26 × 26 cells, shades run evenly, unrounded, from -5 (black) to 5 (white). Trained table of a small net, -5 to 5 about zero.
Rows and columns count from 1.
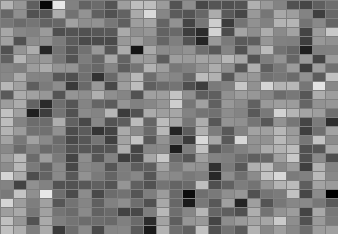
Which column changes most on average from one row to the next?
11
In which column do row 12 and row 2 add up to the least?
4
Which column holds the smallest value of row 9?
8
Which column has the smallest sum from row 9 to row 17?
6
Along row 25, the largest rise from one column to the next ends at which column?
13
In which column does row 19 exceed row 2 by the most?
25
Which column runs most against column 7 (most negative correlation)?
10
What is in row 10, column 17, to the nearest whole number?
0
